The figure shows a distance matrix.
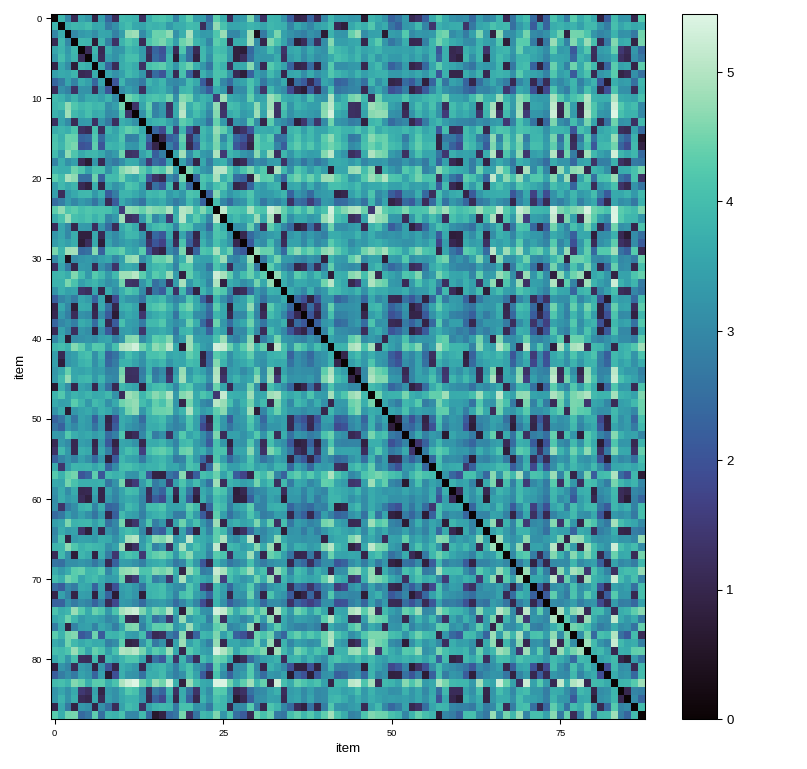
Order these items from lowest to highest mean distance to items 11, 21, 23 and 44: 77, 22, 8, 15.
8, 15, 77, 22
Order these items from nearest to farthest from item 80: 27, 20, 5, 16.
27, 5, 16, 20
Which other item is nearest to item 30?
2
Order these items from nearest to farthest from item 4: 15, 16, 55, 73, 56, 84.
84, 16, 15, 73, 55, 56
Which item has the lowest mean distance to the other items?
73
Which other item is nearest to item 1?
43
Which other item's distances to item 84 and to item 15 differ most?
87
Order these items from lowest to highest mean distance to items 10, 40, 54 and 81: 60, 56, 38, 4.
38, 60, 4, 56
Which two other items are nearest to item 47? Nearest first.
10, 24
